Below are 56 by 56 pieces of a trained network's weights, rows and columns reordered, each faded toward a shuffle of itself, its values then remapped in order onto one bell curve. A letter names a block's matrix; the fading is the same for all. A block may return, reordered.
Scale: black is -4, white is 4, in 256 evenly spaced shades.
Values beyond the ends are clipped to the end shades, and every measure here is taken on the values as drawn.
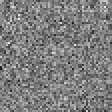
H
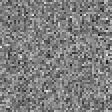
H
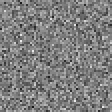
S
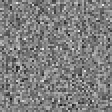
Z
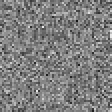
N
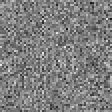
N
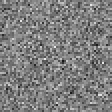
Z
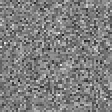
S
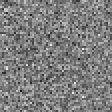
N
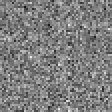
H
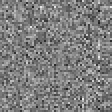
N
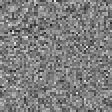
N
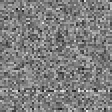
H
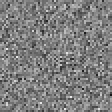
N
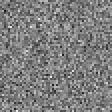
Z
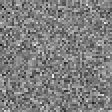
Z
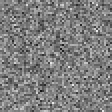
Z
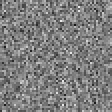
H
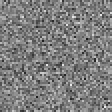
Z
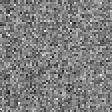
N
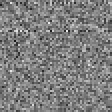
H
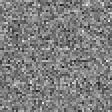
Z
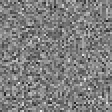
S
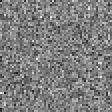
H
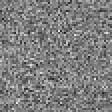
Z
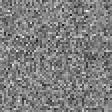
Z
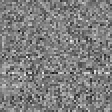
H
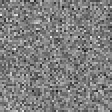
Z
